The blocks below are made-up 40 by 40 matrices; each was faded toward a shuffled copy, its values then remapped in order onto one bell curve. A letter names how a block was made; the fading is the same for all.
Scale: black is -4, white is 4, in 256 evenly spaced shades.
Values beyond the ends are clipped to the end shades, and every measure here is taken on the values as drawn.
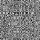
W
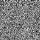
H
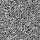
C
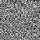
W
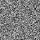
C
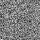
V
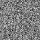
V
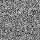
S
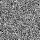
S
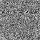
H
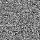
H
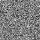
H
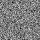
S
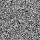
S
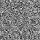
V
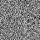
V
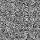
V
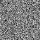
C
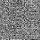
W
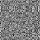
W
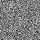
S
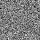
S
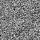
C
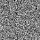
C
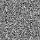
C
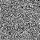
S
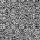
W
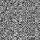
W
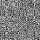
W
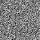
C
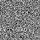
V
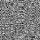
W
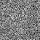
V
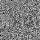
V
